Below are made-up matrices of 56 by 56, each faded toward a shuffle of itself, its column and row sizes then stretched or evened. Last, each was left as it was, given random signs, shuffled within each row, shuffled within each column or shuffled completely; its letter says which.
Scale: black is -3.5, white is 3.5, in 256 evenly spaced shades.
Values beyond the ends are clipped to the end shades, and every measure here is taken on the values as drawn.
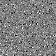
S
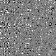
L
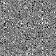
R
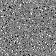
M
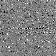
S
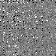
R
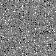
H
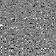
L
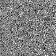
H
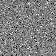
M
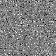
S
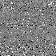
S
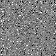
R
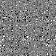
R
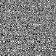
R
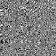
L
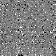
L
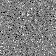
M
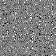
L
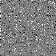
L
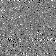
S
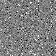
H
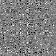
L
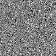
H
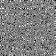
L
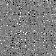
R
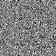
S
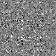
R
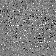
S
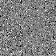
H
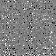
L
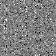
H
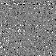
R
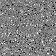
S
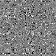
L
